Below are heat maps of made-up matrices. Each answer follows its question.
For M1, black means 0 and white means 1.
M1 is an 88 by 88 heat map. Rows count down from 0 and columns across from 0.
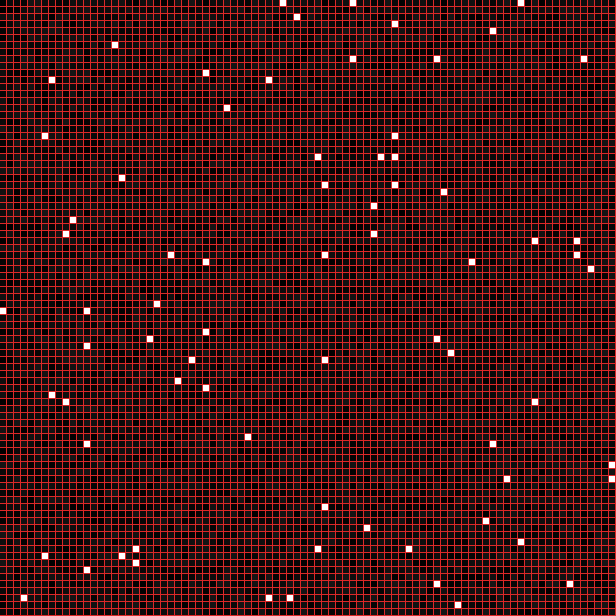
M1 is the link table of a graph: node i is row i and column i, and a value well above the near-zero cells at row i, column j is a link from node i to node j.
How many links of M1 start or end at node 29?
5
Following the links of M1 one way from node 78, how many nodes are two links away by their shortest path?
2
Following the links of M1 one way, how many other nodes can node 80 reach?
5
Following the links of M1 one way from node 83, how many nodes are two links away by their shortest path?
2
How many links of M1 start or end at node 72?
2
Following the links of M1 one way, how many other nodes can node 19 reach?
4
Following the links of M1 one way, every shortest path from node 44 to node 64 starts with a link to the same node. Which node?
node 0
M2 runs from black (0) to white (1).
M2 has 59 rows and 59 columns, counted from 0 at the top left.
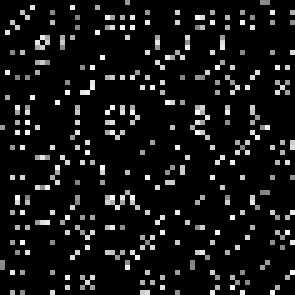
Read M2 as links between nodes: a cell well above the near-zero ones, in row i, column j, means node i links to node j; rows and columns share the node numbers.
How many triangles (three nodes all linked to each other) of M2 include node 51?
5
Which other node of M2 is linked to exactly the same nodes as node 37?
node 12
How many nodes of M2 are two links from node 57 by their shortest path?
1
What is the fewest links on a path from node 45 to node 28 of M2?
4
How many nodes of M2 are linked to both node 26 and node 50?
8
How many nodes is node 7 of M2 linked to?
8
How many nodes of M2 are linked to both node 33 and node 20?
3
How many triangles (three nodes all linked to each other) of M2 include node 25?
5
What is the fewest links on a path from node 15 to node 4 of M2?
2
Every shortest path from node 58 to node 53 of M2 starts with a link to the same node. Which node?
node 29
